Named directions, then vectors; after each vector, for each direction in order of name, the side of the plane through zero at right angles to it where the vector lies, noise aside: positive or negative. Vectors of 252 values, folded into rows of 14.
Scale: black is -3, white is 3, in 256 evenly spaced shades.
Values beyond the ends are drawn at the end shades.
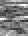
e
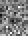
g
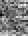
positive, positive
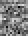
positive, negative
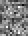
negative, positive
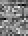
negative, positive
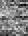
negative, negative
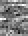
positive, negative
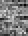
negative, negative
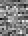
negative, negative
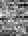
negative, negative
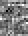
positive, negative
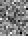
positive, positive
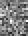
negative, negative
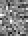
negative, negative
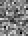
positive, positive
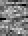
negative, positive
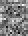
positive, negative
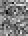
positive, negative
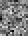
negative, positive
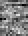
negative, positive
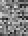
negative, negative
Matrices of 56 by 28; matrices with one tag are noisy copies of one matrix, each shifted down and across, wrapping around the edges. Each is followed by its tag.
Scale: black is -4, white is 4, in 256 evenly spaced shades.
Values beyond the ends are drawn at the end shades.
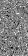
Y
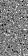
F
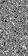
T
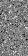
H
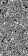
H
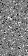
T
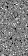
Y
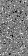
Y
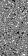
Y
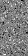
Y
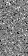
T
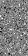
Y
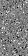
H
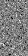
T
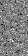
T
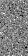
Y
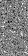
F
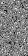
Y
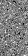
Y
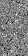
H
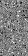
F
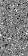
T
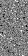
F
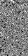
T
